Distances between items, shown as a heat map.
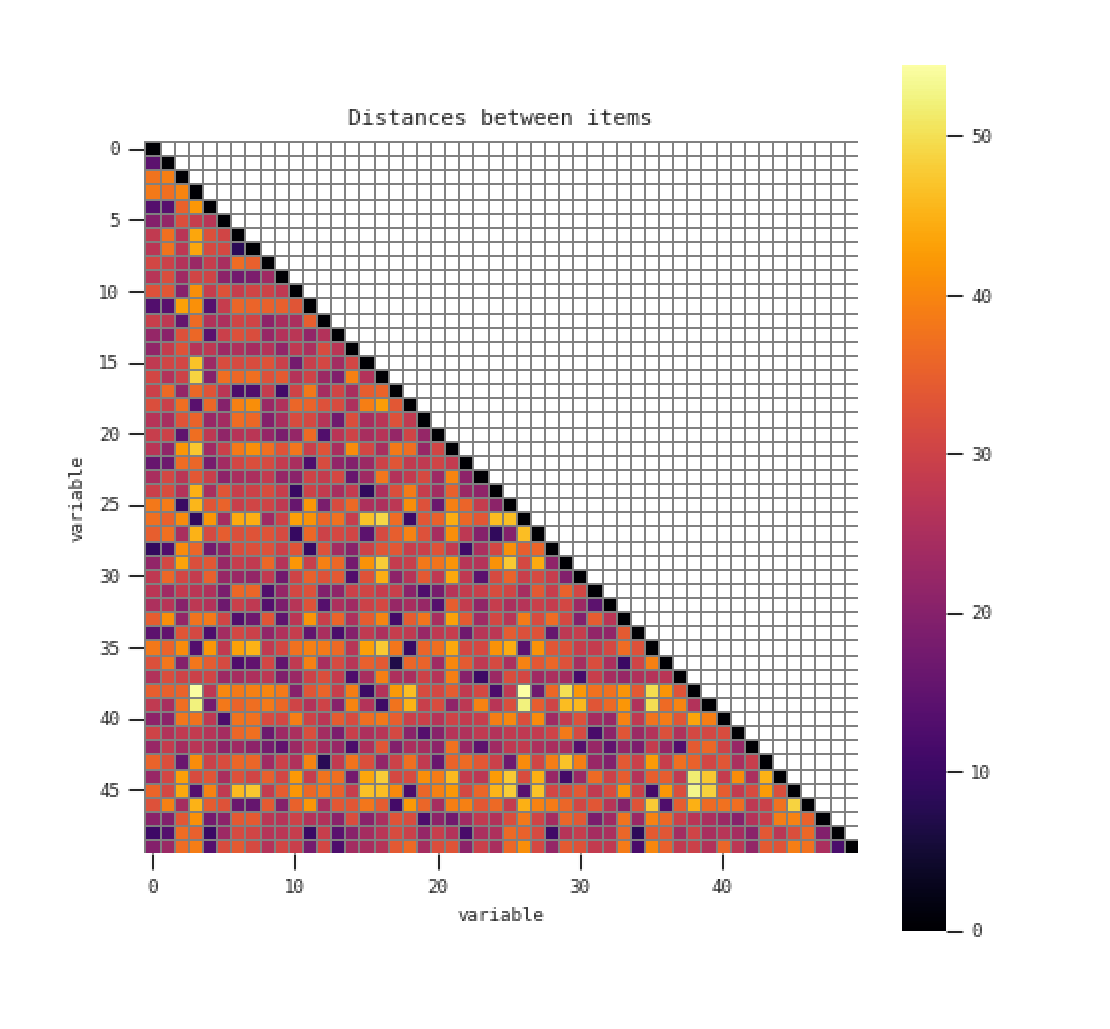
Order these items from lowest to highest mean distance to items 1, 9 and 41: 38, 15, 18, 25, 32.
32, 18, 15, 25, 38
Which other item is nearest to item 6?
7
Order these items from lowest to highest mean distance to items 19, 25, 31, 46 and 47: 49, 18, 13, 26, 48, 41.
41, 13, 48, 49, 18, 26
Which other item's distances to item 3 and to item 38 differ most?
26
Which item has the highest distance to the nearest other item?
21
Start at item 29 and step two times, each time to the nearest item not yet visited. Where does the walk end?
14
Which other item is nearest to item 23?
37
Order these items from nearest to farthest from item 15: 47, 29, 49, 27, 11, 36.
27, 47, 49, 11, 36, 29
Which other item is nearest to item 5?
40
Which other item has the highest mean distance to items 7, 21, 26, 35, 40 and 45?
38
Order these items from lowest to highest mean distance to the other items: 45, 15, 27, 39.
15, 27, 39, 45
